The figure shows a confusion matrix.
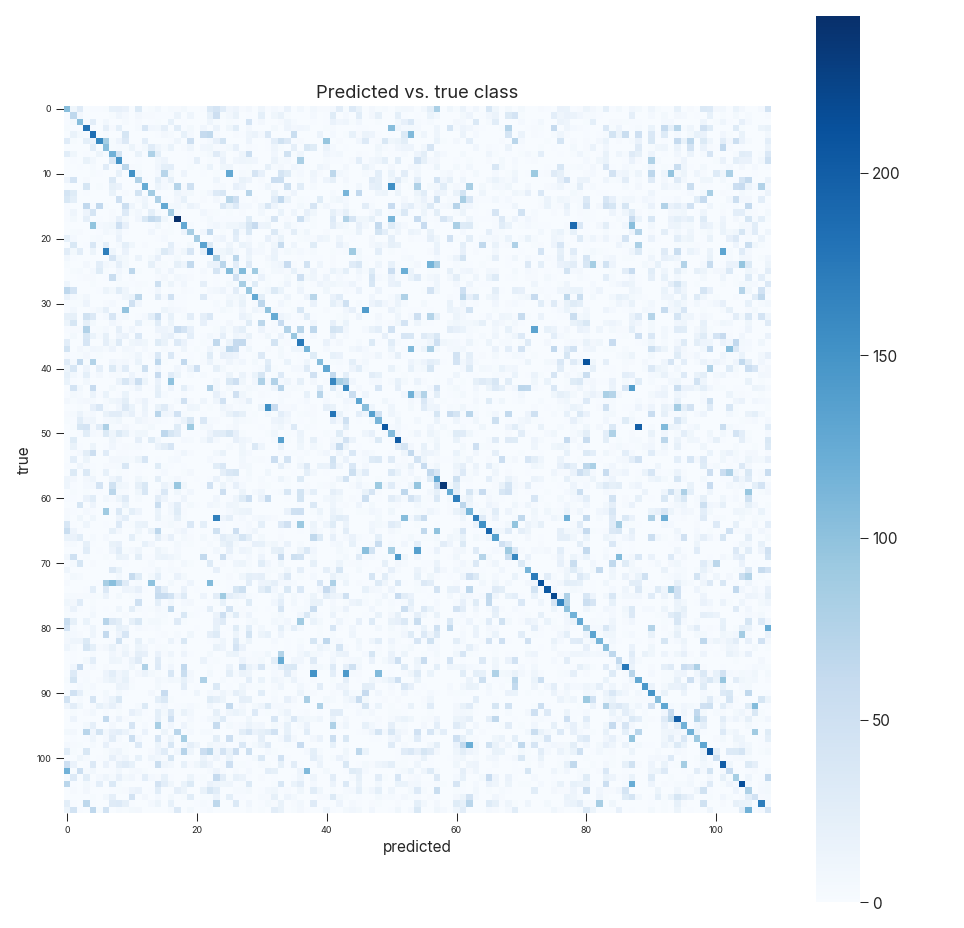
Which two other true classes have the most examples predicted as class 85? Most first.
69, 64
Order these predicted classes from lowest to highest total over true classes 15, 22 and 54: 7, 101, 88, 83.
7, 83, 88, 101
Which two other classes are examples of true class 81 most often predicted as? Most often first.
104, 6
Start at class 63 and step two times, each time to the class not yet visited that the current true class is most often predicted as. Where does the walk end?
26
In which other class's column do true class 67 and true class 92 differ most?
106
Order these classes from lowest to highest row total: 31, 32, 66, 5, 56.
31, 66, 56, 32, 5
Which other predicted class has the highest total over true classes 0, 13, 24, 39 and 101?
80
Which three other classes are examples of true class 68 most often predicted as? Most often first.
54, 46, 50
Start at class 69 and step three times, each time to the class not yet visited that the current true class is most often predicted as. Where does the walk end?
30
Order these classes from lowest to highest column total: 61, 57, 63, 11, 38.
63, 11, 38, 61, 57
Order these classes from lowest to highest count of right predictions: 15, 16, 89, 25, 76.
16, 25, 15, 89, 76
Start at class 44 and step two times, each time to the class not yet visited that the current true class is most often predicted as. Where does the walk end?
4
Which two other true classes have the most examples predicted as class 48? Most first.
87, 58
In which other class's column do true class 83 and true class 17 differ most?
50
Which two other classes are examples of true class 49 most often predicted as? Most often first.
88, 92
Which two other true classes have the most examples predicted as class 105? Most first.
108, 59
